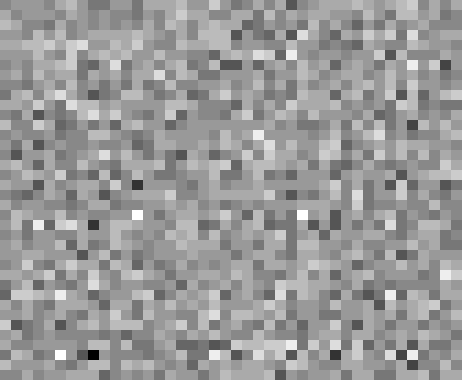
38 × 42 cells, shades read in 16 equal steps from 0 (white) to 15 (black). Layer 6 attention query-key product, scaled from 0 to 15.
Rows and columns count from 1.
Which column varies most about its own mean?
9
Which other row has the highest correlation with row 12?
29
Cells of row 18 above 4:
33
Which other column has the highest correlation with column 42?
41
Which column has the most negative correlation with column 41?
16
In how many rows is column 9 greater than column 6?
13
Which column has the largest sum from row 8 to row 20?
32
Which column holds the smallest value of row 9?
38
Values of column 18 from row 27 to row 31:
7 6 5 6 5
